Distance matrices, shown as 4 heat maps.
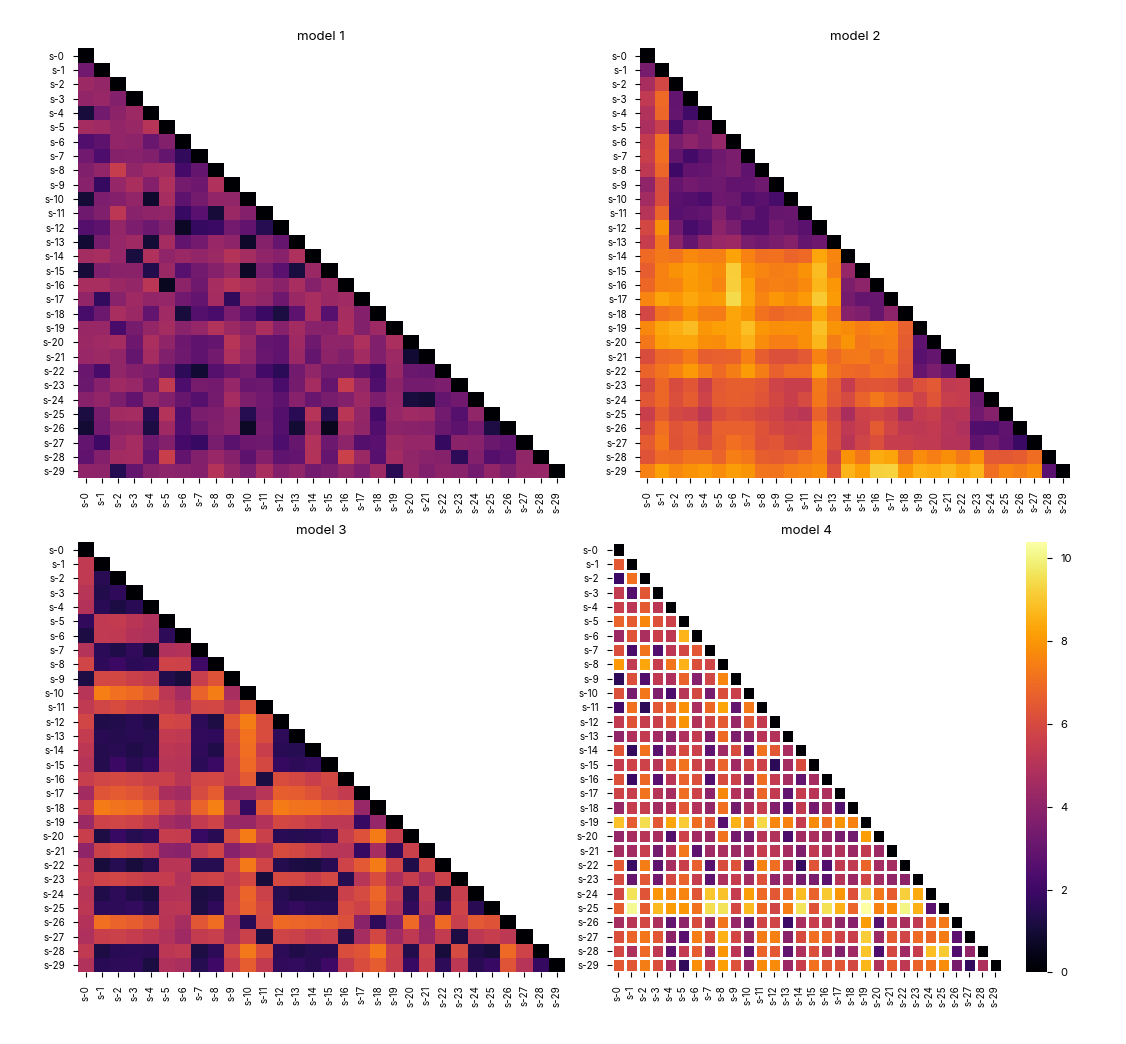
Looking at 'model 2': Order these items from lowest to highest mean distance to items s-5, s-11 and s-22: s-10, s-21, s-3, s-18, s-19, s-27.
s-10, s-3, s-21, s-27, s-19, s-18
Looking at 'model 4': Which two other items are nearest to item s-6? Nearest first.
s-21, s-9
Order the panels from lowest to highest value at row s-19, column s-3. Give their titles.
model 1, model 3, model 4, model 2
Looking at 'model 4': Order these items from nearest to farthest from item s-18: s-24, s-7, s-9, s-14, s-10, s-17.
s-17, s-9, s-7, s-10, s-14, s-24
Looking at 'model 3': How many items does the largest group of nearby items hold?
16
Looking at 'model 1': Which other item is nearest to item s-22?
s-7
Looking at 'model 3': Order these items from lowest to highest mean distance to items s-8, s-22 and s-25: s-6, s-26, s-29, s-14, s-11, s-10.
s-14, s-29, s-6, s-11, s-26, s-10
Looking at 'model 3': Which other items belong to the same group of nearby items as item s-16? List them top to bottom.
s-11, s-23, s-27
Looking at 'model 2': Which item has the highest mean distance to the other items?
s-29
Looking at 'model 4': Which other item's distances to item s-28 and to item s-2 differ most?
s-11
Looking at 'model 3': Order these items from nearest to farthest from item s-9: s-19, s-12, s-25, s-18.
s-19, s-18, s-25, s-12
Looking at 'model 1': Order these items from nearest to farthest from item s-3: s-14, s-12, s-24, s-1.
s-14, s-24, s-12, s-1
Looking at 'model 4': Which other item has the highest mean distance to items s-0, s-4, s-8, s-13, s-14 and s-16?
s-25
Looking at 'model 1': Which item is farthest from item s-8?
s-2
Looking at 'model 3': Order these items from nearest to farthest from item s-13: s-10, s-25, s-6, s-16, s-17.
s-25, s-6, s-16, s-17, s-10
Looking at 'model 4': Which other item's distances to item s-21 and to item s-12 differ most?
s-15
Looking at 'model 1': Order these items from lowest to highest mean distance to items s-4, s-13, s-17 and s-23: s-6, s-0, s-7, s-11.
s-0, s-6, s-7, s-11
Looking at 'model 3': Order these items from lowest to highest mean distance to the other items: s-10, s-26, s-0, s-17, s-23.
s-0, s-23, s-17, s-26, s-10
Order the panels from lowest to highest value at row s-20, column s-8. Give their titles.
model 3, model 1, model 4, model 2
